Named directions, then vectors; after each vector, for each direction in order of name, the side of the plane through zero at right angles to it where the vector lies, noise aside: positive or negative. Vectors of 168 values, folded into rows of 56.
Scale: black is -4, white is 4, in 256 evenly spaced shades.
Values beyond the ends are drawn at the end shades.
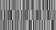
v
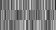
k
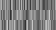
negative, positive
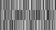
positive, positive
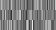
negative, positive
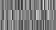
negative, negative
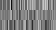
positive, negative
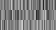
positive, positive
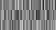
positive, positive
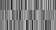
positive, negative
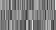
negative, positive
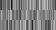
positive, negative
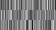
positive, negative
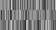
negative, positive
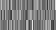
negative, positive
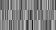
positive, negative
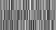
positive, positive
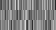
positive, negative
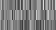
negative, negative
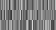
negative, positive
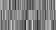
negative, positive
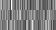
negative, positive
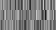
negative, negative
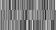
negative, positive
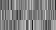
positive, negative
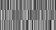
positive, negative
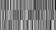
positive, negative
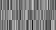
positive, negative
